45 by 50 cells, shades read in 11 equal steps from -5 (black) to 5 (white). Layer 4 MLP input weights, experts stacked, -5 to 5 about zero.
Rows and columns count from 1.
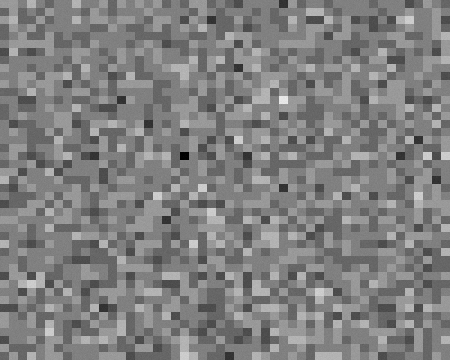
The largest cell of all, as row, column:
13, 32
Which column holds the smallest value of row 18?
47
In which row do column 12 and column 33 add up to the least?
39
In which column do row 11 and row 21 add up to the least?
8
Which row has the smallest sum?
33
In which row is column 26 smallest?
45
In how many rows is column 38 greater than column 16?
12
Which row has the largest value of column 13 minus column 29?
16
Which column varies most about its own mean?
21
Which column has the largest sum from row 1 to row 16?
30
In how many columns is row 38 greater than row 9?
13
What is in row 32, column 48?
-2
